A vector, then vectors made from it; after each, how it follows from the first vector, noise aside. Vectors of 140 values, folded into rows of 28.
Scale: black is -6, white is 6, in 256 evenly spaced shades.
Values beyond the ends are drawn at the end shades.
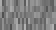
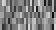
reversed, scaled up.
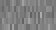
wrapped around, shrunk.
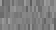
reversed, negated, shrunk.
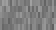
reversed, shrunk.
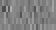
wrapped around, negated, partly zeroed.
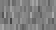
wrapped around, negated, partly zeroed.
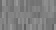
negated, shrunk.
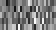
wrapped around, scaled up.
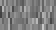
wrapped around, negated.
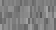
wrapped around, shrunk.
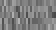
wrapped around, negated.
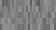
reversed, negated, shrunk.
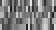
reversed, scaled up.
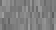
reversed, shrunk.
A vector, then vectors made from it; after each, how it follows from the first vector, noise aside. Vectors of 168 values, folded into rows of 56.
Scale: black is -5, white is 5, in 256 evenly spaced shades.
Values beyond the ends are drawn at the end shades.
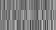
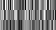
reversed, scaled up.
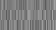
shrunk.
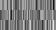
sign-scrambled.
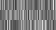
sign-scrambled.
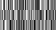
reversed, scaled up.
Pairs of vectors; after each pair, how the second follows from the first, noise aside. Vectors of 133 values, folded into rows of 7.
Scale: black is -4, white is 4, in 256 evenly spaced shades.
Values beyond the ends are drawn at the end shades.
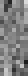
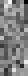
negated.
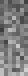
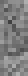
wrapped around, negated, shrunk.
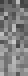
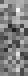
wrapped around.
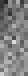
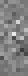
reversed, partly zeroed.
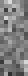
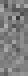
wrapped around, negated, shrunk.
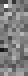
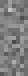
wrapped around, negated, shrunk.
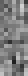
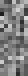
wrapped around, negated.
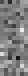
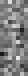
negated.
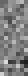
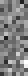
negated.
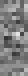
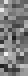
wrapped around, negated.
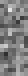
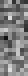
wrapped around.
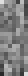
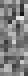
wrapped around.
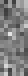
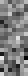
wrapped around, negated.
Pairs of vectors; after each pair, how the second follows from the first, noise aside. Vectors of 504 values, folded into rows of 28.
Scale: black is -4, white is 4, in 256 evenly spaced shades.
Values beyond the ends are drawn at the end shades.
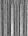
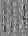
wrapped around, negated, partly zeroed.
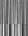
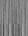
negated, shrunk.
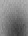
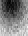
reversed, scaled up.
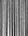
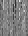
reversed, partly zeroed.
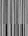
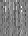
reversed, negated, partly zeroed.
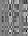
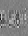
reversed, negated, partly zeroed.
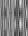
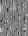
wrapped around, negated, partly zeroed.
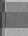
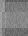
negated, shrunk.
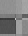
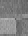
negated, shrunk.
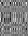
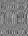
reversed, shrunk.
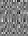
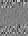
negated, partly zeroed.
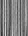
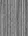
reversed, shrunk.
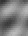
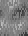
reversed, partly zeroed.
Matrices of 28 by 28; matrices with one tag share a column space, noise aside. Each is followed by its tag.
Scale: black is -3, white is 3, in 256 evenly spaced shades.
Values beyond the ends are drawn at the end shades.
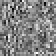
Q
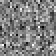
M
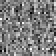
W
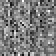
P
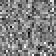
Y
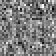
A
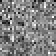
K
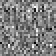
M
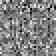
A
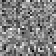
Y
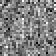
A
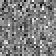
A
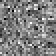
A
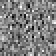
K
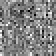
P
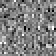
M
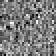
K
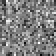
P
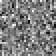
K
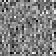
Q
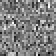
K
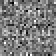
P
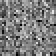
P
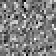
K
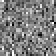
W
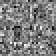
M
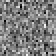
Q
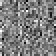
P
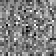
P
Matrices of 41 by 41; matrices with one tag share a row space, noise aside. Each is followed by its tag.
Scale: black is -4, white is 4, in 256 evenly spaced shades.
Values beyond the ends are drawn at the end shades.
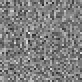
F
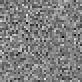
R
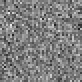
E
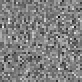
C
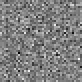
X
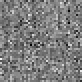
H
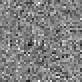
X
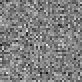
R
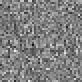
H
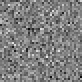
F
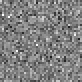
E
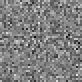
H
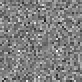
C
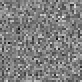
C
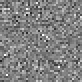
R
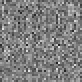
C
